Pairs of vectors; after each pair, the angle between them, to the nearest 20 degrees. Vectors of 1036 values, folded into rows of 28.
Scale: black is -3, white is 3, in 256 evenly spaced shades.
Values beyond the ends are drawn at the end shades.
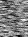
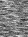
160 degrees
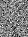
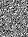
100 degrees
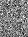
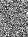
80 degrees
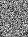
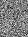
60 degrees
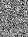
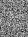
120 degrees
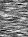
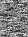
140 degrees
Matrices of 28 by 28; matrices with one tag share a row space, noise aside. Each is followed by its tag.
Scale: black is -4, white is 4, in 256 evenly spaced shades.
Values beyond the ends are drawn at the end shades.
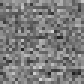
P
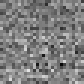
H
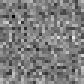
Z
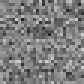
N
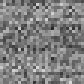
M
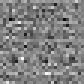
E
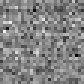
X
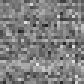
H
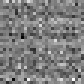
Z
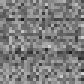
N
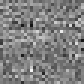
X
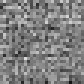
M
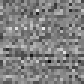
X
